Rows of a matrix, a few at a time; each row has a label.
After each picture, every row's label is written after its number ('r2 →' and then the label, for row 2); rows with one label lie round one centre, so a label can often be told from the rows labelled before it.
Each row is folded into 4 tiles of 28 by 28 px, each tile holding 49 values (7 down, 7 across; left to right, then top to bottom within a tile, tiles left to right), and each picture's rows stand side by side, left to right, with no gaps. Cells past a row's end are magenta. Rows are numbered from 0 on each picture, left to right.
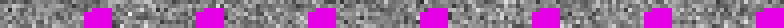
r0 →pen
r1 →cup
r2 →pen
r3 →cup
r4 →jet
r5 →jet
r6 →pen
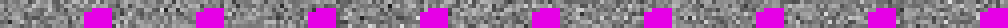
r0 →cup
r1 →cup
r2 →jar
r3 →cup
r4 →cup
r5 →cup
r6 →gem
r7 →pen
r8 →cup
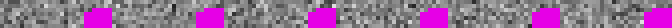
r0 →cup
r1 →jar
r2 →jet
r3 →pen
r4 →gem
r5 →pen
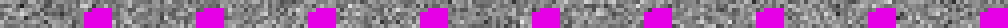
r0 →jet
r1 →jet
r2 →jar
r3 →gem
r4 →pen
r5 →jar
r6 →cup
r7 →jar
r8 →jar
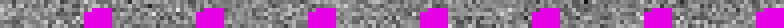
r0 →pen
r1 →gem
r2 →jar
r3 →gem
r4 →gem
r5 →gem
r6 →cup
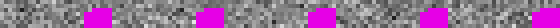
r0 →gem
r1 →jet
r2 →pen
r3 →jet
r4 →cup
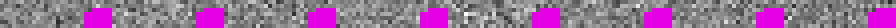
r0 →gem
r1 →gem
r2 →jar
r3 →cup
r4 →jet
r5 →jar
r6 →pen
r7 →jet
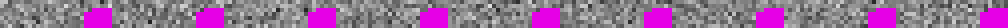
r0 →cup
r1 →cup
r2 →cup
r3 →pen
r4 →jar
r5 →jar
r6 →cup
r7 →gem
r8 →pen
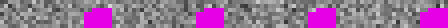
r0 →jet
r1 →pen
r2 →gem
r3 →jar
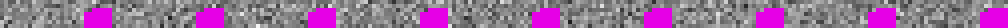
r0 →jet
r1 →jet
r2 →cup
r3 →jar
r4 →gem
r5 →jar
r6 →pen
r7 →pen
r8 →jet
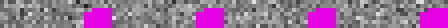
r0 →pen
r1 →cup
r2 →jar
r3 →jar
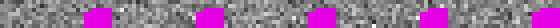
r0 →pen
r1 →cup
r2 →jar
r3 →cup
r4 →jar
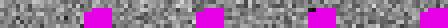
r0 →gem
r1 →cup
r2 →jar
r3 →cup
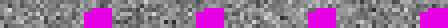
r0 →jet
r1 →gem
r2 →jet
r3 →cup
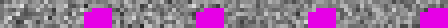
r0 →pen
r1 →jar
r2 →pen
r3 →jar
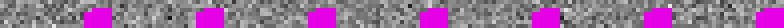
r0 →jar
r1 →jet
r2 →jar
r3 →pen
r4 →pen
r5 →jet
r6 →jet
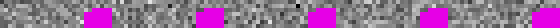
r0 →pen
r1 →gem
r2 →pen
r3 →jar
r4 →jar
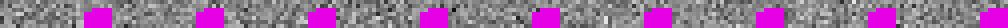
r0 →jet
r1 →jet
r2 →pen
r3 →jet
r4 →cup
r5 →pen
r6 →jar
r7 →jar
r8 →cup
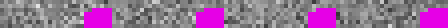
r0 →pen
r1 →gem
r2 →gem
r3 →jet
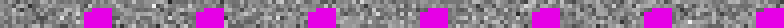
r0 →gem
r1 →jar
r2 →jet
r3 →jar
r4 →jar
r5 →jar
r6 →jet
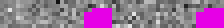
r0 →jar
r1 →pen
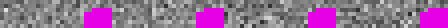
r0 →jet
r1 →jet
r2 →jet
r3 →gem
